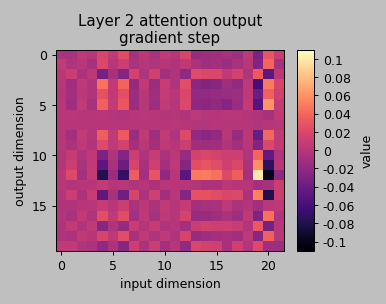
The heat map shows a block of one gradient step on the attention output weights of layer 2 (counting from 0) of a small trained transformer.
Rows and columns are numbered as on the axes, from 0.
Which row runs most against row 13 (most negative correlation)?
19
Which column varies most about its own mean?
20
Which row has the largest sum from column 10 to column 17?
12
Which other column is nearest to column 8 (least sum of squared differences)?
2
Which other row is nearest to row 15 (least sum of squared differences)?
13
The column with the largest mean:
21
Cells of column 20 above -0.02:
14
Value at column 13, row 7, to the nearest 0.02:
0
